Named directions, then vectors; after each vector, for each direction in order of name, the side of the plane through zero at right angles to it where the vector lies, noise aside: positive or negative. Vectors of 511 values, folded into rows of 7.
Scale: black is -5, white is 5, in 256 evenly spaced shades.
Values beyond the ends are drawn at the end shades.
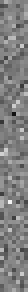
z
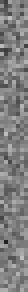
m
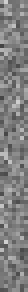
negative, positive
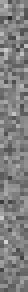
negative, negative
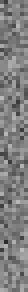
positive, negative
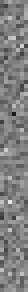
positive, positive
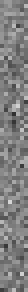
negative, positive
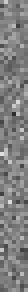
negative, positive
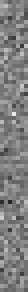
negative, negative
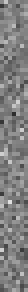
negative, positive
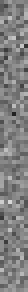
positive, positive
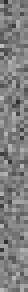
positive, negative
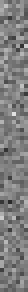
negative, negative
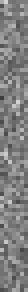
negative, positive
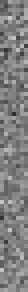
positive, positive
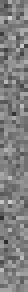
positive, positive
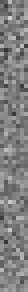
positive, positive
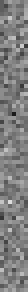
positive, positive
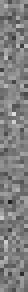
negative, negative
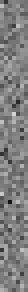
positive, negative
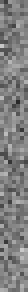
positive, negative
